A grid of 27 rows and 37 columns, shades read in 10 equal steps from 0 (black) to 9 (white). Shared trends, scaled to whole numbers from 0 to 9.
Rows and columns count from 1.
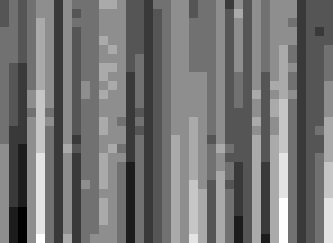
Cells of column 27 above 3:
12
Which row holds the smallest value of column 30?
27
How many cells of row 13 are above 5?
3
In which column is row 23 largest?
32
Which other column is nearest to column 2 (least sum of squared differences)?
30
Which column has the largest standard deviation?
37
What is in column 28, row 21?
3
